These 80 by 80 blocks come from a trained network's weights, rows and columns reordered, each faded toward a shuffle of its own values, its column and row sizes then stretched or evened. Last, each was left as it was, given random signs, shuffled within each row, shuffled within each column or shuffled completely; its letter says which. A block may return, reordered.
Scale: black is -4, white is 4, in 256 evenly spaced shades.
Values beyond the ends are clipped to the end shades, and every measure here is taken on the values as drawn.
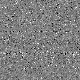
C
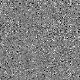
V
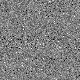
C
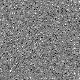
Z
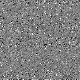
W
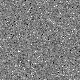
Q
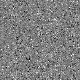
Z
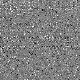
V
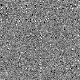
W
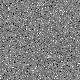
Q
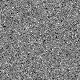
Q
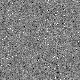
Z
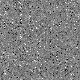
Z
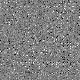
W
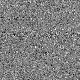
C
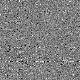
W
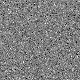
Q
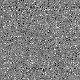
V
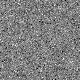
Q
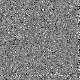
W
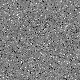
Q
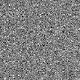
V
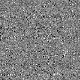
V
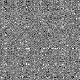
V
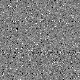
W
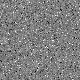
Q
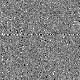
V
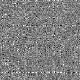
V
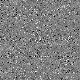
W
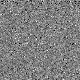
C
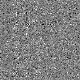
W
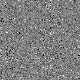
W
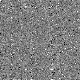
W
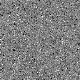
Z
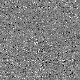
W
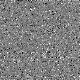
W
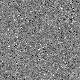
Z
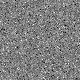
Q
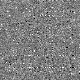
V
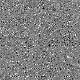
W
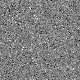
Q
